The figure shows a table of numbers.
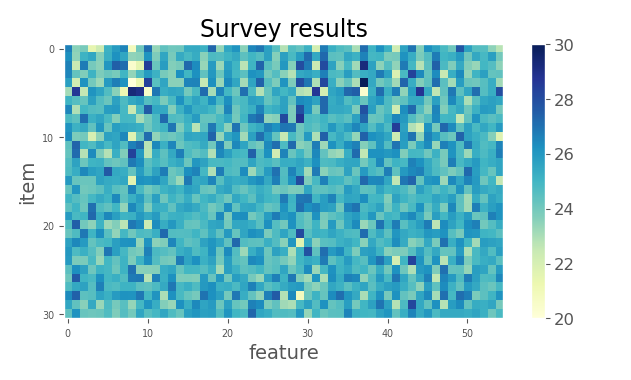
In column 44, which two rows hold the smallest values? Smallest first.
9, 2
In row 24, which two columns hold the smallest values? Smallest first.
41, 47
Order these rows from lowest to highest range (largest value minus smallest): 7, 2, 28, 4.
7, 28, 2, 4
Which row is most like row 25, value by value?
16
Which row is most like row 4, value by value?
2
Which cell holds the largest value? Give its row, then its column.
4, 37
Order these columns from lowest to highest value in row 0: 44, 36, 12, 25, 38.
36, 44, 12, 38, 25
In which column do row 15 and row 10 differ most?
29
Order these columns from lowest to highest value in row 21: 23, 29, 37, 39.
39, 23, 37, 29
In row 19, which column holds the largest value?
3
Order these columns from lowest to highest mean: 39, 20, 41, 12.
41, 12, 20, 39
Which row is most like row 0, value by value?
10
